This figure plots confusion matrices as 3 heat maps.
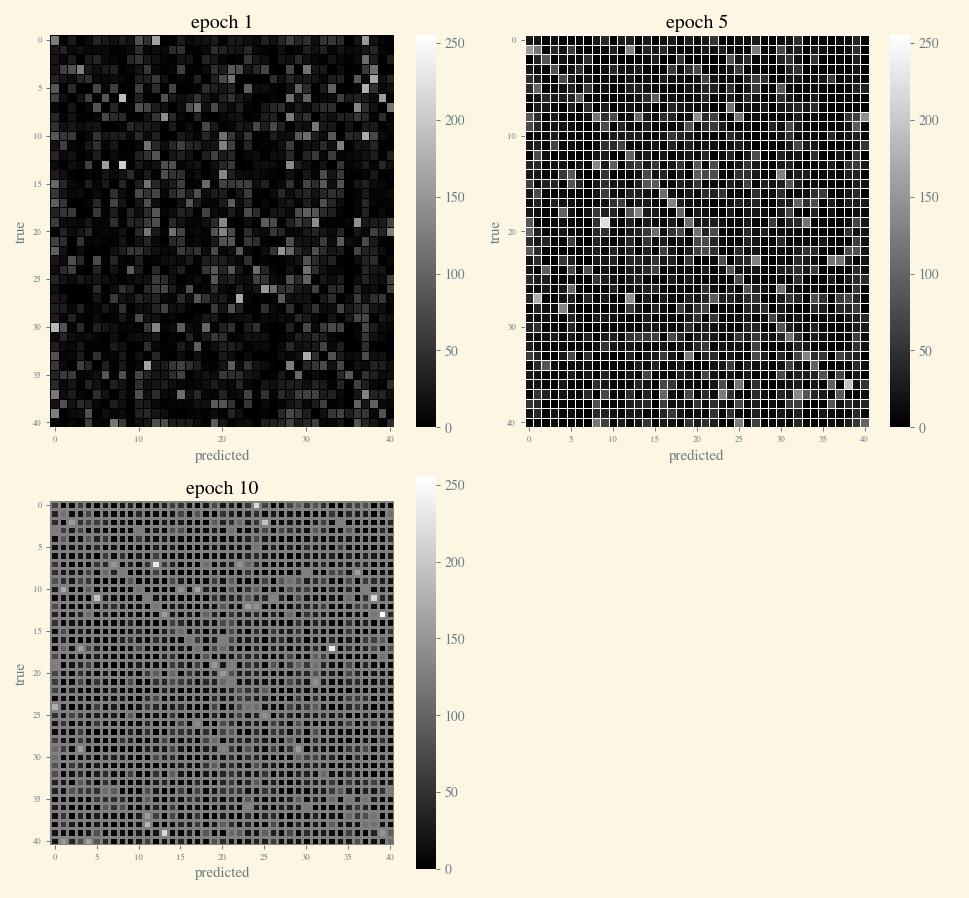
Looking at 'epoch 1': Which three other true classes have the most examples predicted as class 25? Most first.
26, 19, 3
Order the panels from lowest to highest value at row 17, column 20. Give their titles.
epoch 5, epoch 1, epoch 10
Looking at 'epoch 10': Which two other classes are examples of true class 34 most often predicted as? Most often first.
40, 6
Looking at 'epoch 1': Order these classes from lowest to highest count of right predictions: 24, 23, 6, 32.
23, 32, 6, 24
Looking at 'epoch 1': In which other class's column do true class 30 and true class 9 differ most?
0
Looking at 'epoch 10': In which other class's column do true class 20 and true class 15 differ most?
12
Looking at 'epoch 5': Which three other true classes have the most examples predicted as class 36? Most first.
23, 38, 4
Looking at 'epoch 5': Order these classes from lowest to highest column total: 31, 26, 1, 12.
26, 31, 12, 1
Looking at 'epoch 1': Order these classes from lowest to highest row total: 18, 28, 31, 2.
31, 2, 28, 18
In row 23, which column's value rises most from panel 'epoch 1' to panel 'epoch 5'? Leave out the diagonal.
27
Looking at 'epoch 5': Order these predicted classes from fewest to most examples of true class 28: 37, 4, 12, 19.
19, 37, 12, 4
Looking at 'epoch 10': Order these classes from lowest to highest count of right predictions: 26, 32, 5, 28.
5, 26, 28, 32
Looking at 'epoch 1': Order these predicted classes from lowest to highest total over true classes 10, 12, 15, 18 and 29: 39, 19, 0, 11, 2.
39, 19, 2, 11, 0
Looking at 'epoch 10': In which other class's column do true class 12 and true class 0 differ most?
23
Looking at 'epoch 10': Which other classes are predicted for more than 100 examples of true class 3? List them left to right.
0, 10, 21
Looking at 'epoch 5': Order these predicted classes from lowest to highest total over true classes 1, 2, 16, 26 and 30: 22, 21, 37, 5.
37, 22, 21, 5
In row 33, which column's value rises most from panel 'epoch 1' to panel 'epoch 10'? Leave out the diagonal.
24
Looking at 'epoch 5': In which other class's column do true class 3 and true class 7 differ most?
24
